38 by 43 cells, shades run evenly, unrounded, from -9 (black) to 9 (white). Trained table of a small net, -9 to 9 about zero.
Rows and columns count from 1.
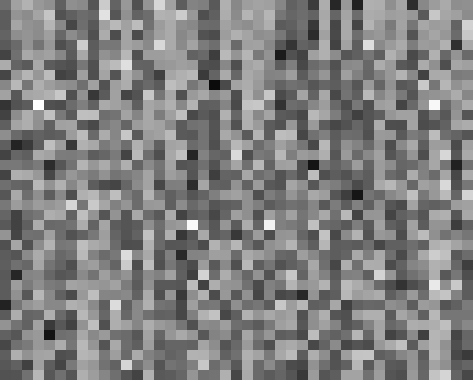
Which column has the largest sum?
40
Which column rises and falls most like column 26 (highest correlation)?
27
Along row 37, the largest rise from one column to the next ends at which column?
12
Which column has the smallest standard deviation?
31
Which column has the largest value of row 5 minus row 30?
15
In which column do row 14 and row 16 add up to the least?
18
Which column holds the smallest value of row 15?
2
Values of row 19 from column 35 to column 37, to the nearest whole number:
3 4 2
